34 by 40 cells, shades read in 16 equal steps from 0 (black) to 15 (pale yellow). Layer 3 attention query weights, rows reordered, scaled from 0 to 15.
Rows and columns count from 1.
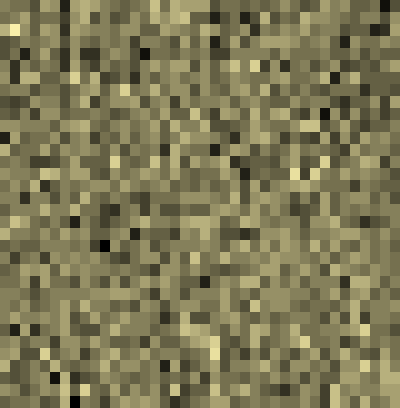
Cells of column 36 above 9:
9
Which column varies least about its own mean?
38
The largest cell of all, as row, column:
3, 2
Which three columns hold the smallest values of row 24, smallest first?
21, 35, 4
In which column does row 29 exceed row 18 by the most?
31
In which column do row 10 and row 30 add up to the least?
33
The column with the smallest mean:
11
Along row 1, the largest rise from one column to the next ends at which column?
8
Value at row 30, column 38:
5
